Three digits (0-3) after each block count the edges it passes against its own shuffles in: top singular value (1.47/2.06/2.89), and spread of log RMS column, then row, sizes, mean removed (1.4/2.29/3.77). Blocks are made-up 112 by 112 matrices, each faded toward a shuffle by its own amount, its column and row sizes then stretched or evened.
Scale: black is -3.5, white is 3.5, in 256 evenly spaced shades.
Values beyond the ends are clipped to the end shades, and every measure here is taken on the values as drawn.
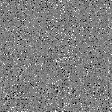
1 1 1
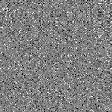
2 0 1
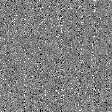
0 2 1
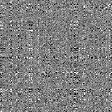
2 2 2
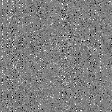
1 2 1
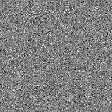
2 0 1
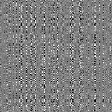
3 3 1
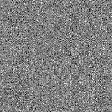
2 1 0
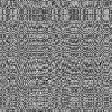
3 0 1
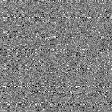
2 0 2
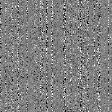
0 3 0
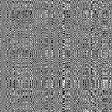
3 3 1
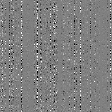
2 3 1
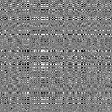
3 2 3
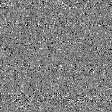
0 0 2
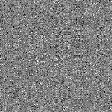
2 1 0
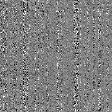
0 3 1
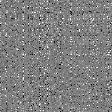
2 2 1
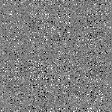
0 2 2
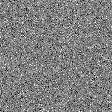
1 0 0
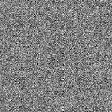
2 1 1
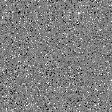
1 1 1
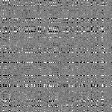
3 2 3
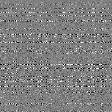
2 1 3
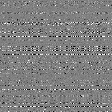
3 1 3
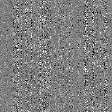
0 3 1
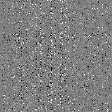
0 2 1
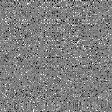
2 1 1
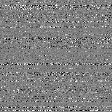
0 0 3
